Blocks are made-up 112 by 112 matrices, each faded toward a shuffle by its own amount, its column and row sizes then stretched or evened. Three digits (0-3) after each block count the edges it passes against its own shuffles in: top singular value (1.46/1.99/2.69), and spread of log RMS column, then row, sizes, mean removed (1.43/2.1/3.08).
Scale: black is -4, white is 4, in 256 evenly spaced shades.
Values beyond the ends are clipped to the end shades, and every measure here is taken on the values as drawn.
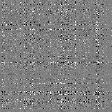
1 3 3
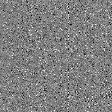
1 2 0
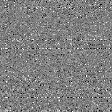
2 1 2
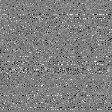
2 0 3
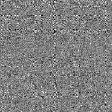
2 2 2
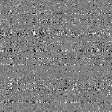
2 2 3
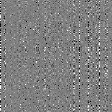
3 3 1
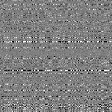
3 0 3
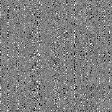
2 3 1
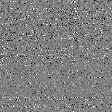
0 0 3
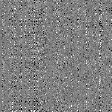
1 3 1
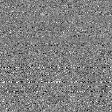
0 0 3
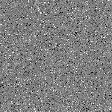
1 0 1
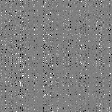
2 3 2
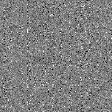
1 2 0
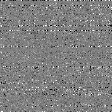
1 1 3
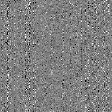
2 3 0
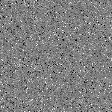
0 0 1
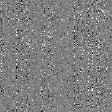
0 3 1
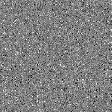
1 1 1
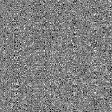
2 2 0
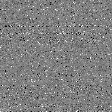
0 0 2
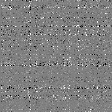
0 2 3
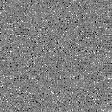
2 0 1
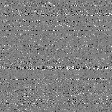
2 0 3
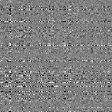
3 2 3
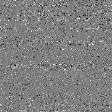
1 0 3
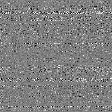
1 1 3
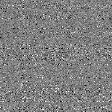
0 1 3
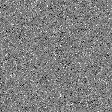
0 0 0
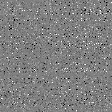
0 1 2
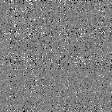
1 2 2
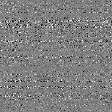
2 1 3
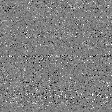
0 0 2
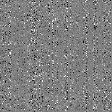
1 3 1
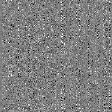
1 3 1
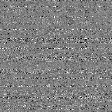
0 1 3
